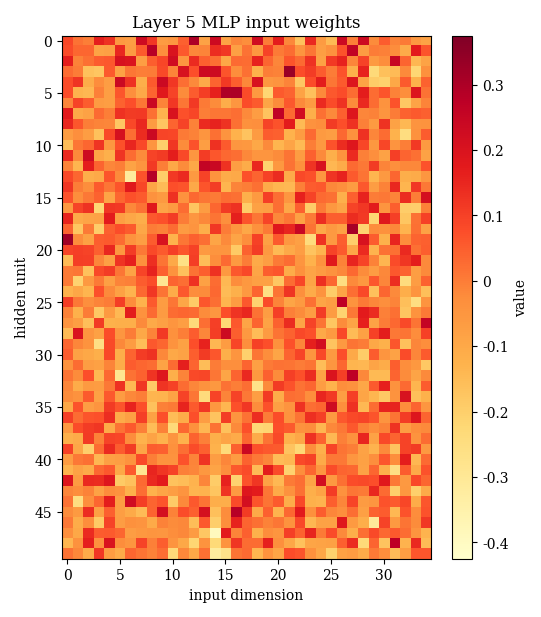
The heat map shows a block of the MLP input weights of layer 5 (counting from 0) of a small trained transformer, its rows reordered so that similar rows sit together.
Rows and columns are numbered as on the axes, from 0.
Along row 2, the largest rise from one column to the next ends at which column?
31
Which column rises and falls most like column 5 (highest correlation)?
10
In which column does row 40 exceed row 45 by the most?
7
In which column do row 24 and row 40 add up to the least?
19
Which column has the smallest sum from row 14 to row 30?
32
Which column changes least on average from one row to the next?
17
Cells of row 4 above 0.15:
5
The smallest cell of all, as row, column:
47, 14
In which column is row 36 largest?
33
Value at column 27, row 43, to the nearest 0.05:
0
